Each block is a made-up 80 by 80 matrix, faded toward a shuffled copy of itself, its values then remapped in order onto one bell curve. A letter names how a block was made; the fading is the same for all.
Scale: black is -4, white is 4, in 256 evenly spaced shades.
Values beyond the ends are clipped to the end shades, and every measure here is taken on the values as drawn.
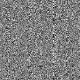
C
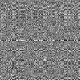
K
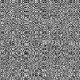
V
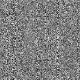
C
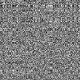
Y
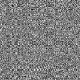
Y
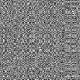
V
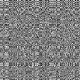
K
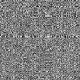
Y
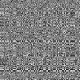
K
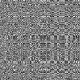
K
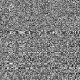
Y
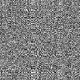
Y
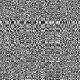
K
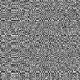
K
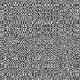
V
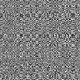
K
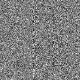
C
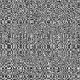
K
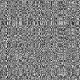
V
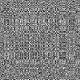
V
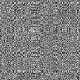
V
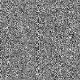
C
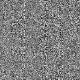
C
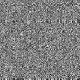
Y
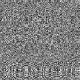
Y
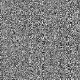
C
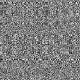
Y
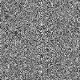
C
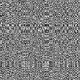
V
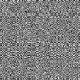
K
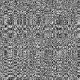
V
